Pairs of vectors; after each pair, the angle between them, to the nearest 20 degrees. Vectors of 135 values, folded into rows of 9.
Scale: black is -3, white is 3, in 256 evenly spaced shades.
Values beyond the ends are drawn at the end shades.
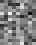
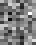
160 degrees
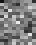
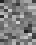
20 degrees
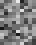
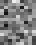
40 degrees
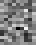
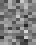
100 degrees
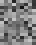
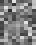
160 degrees
